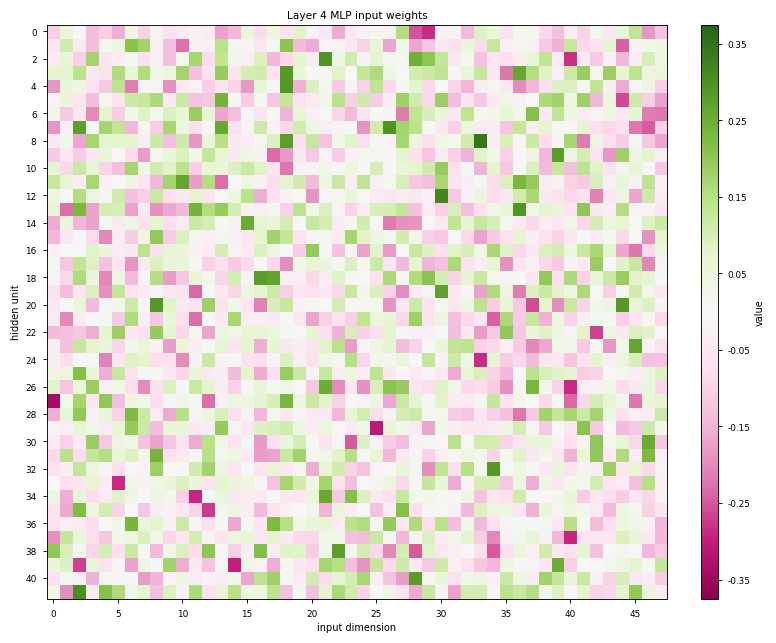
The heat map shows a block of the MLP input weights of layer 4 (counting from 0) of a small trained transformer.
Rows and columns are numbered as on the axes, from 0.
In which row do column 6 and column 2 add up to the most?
28
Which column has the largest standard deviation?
18
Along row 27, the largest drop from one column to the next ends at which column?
5
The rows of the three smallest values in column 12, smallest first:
35, 27, 22
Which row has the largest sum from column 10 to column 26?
3
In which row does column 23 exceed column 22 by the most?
34
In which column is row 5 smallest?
44
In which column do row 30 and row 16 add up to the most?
42
